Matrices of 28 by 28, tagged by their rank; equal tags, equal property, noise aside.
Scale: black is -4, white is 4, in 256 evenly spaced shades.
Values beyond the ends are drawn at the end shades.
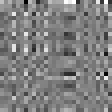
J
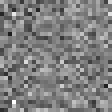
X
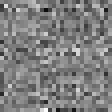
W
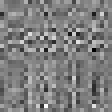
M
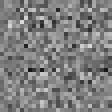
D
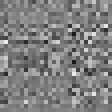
M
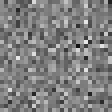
D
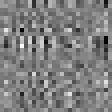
J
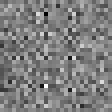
X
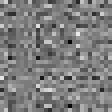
W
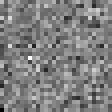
X
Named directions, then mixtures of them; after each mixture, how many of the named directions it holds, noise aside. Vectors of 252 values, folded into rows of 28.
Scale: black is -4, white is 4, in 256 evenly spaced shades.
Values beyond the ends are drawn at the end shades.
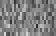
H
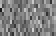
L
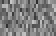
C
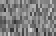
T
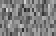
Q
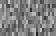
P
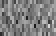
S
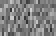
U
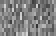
three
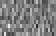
three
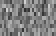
one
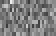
two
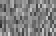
two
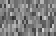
one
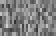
four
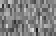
four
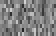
two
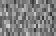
two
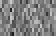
two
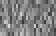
two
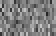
three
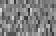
four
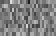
two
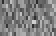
one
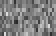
three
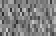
four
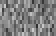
three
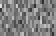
three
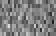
three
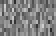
four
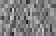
two
